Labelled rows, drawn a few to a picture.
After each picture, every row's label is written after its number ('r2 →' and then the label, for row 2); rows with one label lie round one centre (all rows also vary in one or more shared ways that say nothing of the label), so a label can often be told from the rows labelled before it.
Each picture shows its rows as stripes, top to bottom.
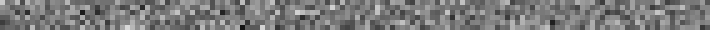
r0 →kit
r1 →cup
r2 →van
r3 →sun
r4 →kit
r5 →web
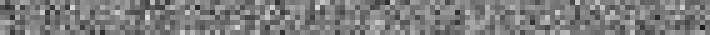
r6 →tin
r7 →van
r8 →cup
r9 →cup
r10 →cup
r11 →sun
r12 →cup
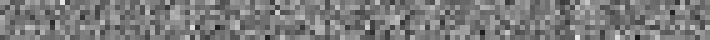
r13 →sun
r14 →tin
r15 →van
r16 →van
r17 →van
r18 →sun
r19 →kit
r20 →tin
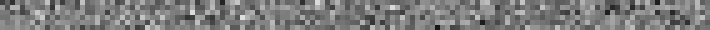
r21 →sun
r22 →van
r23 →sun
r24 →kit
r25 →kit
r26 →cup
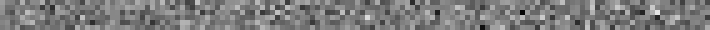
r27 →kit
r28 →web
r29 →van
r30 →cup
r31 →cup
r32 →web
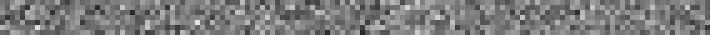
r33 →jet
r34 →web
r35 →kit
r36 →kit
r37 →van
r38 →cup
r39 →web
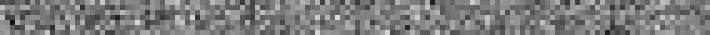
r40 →van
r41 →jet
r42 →web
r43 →tin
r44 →van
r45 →van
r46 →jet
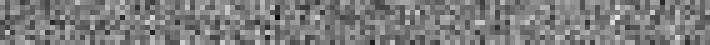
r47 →web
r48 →web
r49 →web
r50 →kit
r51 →sun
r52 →tin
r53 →cup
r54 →tin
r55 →cup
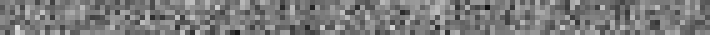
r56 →jet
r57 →jet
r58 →sun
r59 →cup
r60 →sun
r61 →cup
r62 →tin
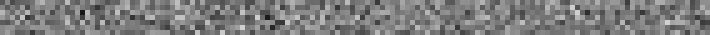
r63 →tin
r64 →web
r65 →jet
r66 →tin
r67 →tin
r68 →kit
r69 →jet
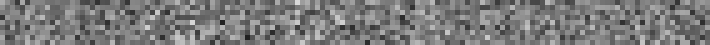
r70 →van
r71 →kit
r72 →tin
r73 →sun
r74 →sun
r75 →kit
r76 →web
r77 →tin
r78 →tin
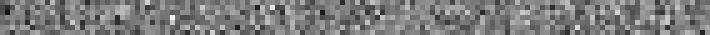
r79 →cup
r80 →web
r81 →web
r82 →van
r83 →van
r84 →jet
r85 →sun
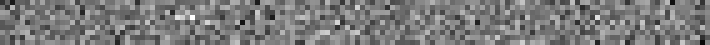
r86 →sun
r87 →web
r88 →jet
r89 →tin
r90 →cup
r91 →tin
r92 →jet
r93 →sun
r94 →sun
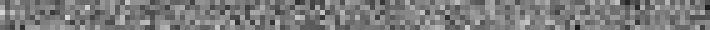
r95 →web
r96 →tin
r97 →web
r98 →tin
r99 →jet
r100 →sun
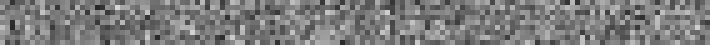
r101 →sun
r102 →web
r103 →jet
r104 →van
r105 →tin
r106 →jet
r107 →jet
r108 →sun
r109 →kit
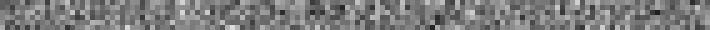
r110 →tin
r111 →tin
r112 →cup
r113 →cup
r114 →van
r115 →web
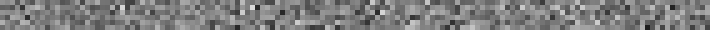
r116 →jet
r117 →sun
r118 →jet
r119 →web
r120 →tin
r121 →tin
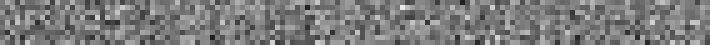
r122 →van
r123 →web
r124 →kit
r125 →cup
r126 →jet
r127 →jet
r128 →web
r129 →cup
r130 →cup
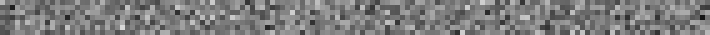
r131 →van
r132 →tin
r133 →jet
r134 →sun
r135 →cup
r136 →tin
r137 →sun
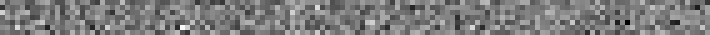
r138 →tin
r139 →van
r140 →jet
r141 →jet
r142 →sun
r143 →cup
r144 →van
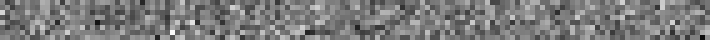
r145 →tin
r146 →sun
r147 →kit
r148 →tin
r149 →cup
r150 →van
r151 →van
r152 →sun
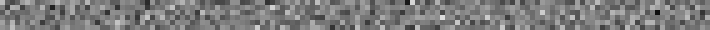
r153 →tin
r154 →van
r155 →cup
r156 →sun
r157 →web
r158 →kit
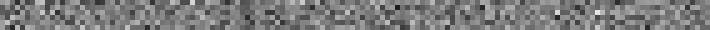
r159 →van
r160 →cup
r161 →tin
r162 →web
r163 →jet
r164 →tin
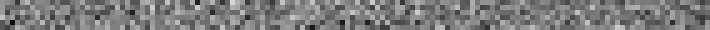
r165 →sun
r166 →kit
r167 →tin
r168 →web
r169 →sun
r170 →tin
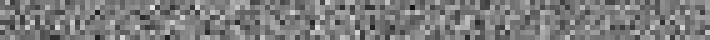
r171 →jet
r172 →kit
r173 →web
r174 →cup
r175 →van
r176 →van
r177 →sun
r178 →web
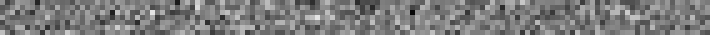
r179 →jet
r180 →van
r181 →kit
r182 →kit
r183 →sun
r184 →web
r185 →tin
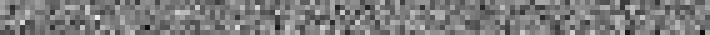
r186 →sun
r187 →kit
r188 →jet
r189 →tin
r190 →web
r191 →web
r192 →sun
